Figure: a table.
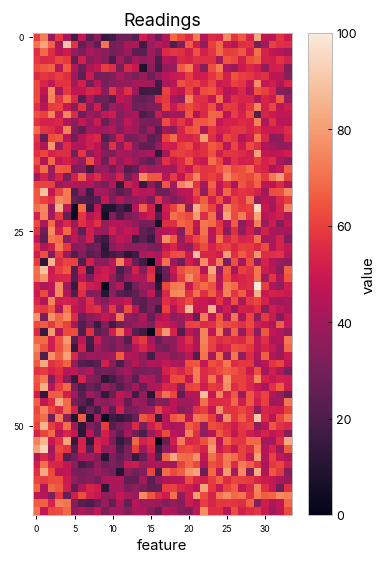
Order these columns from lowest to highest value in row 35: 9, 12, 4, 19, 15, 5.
15, 9, 5, 19, 12, 4
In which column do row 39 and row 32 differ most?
29
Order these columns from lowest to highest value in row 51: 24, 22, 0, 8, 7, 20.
8, 22, 7, 0, 24, 20
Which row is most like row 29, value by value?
38
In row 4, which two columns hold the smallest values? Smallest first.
14, 16
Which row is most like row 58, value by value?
13
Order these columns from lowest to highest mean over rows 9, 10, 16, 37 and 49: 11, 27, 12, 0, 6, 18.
11, 12, 6, 18, 27, 0
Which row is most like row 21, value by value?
60
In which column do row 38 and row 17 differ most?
1
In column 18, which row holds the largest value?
54
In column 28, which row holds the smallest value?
56
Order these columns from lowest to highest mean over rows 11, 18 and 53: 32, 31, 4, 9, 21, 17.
9, 4, 17, 32, 31, 21
